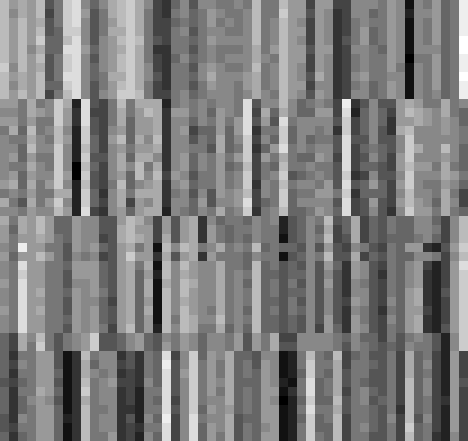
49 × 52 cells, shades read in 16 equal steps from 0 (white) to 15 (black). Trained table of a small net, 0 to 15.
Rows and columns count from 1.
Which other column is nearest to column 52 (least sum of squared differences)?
15
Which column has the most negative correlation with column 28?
40
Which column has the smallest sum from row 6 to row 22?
32
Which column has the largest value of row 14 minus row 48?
19
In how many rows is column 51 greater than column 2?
19
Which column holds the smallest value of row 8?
52
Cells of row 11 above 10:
6
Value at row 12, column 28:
2
